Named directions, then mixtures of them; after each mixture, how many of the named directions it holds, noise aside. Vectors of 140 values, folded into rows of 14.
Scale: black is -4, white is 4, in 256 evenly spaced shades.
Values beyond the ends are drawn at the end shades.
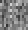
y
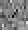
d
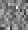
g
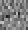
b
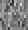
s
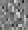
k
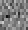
one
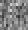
one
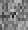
four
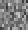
two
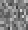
two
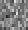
two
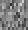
two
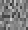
three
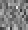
one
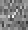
two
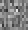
four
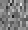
two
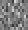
two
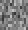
four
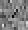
one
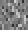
one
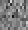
two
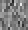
one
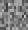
four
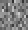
three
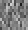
one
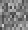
four
